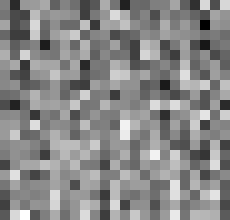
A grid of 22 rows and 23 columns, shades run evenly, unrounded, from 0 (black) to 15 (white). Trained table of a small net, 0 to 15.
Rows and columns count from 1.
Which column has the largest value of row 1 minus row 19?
23
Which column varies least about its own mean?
7
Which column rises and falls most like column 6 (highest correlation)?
22
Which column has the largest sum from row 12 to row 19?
13
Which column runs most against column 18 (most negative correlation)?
1
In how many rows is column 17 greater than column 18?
8
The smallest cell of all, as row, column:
3, 21
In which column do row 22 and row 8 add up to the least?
11
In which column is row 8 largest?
19
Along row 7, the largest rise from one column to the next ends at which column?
4
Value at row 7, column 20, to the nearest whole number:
6
